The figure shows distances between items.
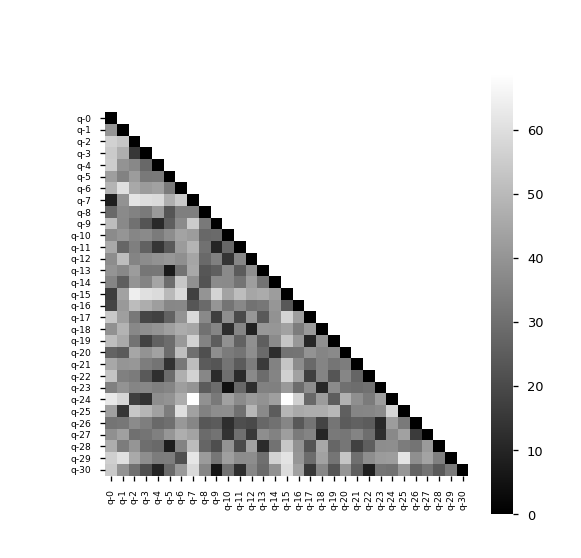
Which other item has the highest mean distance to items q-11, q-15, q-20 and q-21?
q-24
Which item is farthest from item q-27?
q-6
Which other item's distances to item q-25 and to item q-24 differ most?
q-1
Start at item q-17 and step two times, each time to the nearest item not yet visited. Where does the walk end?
q-3
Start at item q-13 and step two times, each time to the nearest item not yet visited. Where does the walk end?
q-28
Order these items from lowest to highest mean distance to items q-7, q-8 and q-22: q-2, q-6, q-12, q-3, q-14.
q-14, q-12, q-3, q-2, q-6
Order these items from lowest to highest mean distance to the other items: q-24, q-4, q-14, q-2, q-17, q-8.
q-8, q-17, q-4, q-14, q-2, q-24
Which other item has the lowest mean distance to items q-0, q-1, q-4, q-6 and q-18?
q-26
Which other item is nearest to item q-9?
q-30
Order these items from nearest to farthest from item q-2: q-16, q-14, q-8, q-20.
q-8, q-14, q-20, q-16
